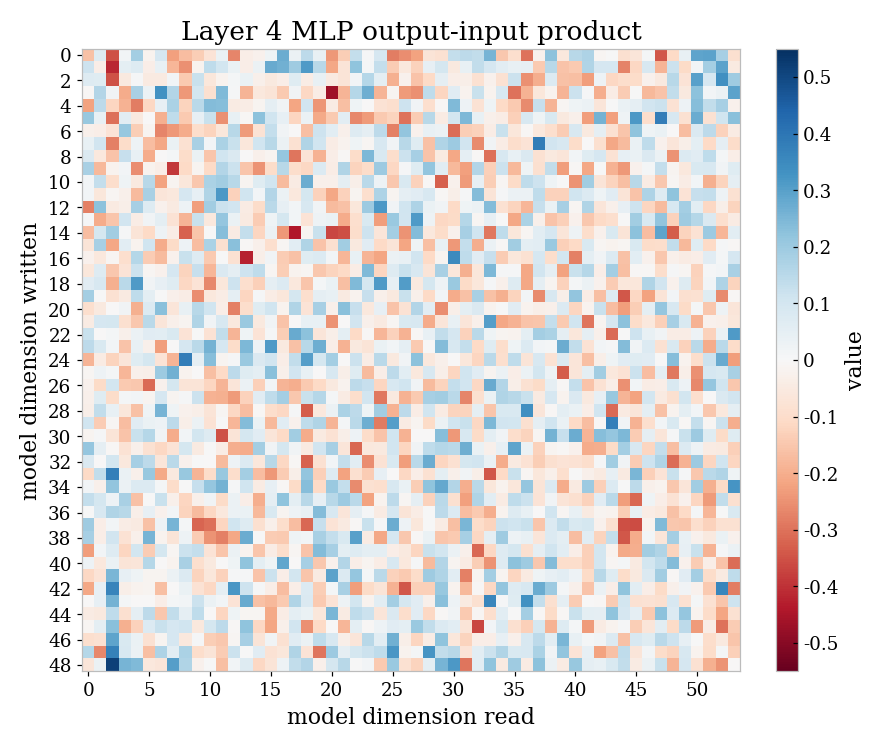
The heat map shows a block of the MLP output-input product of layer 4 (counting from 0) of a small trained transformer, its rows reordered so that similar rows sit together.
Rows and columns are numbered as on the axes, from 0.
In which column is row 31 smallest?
22
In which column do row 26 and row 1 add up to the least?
44
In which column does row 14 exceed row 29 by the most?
45
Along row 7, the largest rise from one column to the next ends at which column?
37
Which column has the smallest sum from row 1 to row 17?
2
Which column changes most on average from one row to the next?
18
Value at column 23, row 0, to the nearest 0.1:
0
